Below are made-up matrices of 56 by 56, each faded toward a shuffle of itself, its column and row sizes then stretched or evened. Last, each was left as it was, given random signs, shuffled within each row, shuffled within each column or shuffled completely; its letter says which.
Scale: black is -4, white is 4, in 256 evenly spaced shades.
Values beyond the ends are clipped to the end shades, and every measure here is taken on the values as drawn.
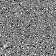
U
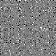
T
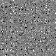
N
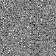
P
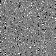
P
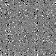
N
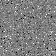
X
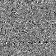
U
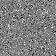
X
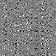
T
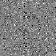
T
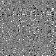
T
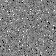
X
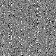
P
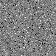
X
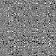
T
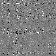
N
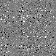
N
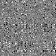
T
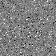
X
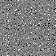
N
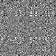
T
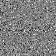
U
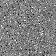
X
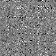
N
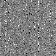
P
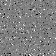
U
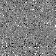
N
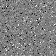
X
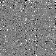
N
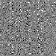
T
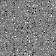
P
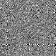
N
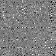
N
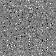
P
